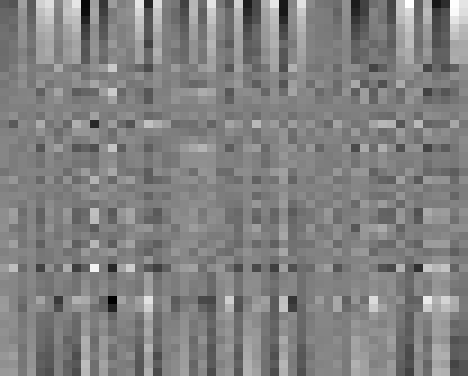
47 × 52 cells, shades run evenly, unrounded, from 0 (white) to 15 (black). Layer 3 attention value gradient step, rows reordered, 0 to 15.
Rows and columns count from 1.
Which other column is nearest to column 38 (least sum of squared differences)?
19
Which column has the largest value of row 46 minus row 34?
11
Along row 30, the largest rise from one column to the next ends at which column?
33
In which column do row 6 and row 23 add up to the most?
17
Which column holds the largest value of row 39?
13
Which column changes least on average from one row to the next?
4
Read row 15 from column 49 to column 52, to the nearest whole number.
7 7 8 7
